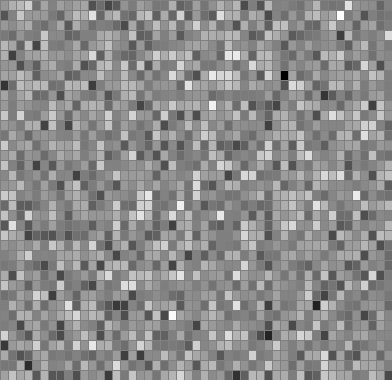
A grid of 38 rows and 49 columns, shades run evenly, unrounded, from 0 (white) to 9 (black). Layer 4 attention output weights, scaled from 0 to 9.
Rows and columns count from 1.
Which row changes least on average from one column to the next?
10
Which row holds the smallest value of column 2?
23
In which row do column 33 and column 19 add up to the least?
20
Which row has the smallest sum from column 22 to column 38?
9
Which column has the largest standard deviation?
34
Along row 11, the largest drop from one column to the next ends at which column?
48
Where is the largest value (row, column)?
8, 36
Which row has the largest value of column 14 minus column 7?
25
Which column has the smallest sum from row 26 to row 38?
27
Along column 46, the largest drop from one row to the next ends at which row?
29
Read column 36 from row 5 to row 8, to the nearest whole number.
6 5 5 9
